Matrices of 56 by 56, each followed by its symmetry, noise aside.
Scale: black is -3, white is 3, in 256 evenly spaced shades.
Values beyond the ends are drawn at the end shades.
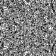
mirrored top to bottom.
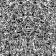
mirrored left to right.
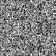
mirrored top to bottom.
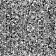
mirrored top to bottom.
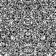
mirrored left to right.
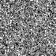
same after a half turn.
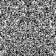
mirrored left to right.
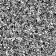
symmetric.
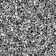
symmetric.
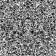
mirrored left to right.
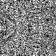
mirrored top to bottom.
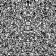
mirrored left to right.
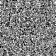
mirrored left to right.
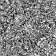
symmetric.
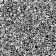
symmetric.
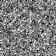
symmetric.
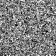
no symmetry.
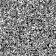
symmetric.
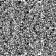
mirrored top to bottom.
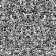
mirrored left to right.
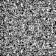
mirrored top to bottom.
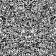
mirrored left to right.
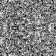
mirrored top to bottom.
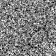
symmetric.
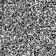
symmetric.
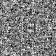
mirrored top to bottom.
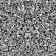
mirrored left to right.
